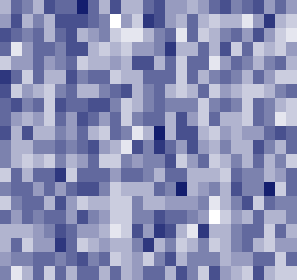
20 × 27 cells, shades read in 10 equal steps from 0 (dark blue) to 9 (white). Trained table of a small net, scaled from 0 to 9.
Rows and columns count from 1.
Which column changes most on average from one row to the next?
8
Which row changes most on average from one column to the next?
20
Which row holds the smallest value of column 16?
4
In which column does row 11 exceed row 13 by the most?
12
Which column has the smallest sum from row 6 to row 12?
15
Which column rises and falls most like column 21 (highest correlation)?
7
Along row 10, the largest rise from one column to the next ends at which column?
16
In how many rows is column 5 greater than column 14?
9
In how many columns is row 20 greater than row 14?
14
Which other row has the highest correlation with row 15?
5
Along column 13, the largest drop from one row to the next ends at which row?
11
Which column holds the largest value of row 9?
26
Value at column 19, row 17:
1
